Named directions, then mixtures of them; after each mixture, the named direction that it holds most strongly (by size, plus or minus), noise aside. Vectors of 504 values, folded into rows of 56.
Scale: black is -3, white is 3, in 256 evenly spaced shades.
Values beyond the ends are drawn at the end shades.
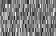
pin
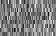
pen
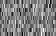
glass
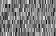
pin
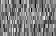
pen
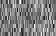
pen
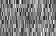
pen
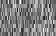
pen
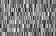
pen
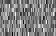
pin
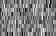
glass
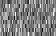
pin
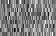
pen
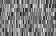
glass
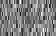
glass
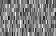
pin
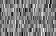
glass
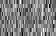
glass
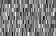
pin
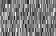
pin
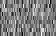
glass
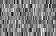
glass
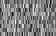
glass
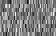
pin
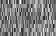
pen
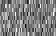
pin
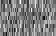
pen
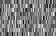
glass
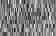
pen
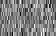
glass
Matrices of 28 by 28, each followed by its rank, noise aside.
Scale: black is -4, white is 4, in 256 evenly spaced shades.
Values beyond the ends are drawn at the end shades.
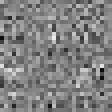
four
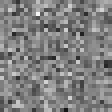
eight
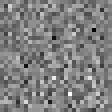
eight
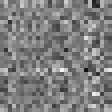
three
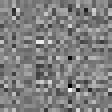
three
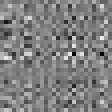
three
